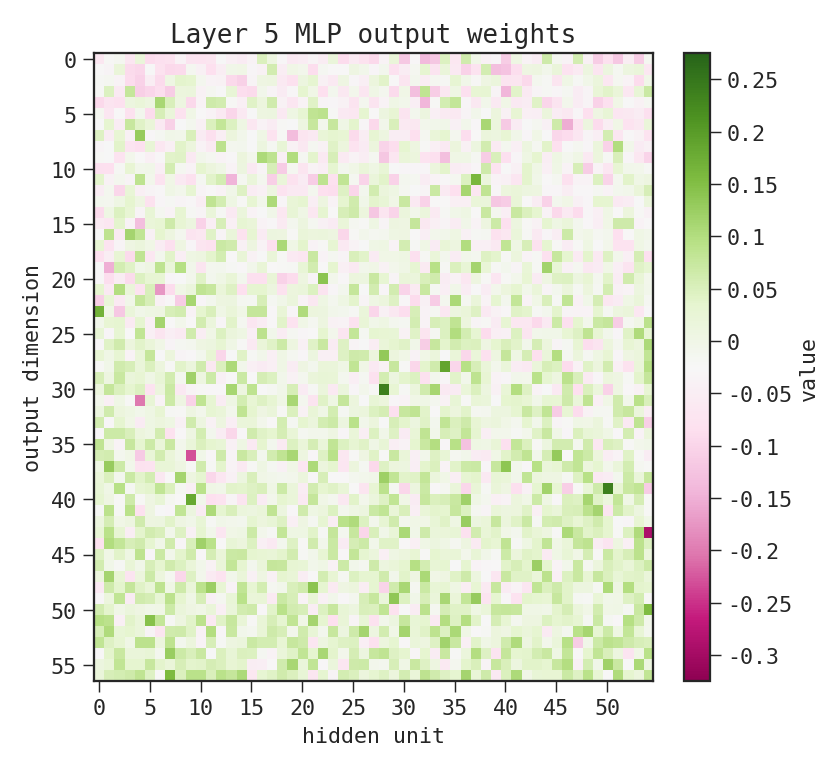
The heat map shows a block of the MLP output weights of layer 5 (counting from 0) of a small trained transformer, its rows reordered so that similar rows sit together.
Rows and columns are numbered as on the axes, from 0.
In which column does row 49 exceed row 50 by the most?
29
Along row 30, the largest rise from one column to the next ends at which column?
28
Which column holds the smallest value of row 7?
19
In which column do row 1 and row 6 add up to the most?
38
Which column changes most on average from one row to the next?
36
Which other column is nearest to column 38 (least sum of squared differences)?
24
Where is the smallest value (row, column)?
43, 54
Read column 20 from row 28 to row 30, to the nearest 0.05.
0 0 -0.05
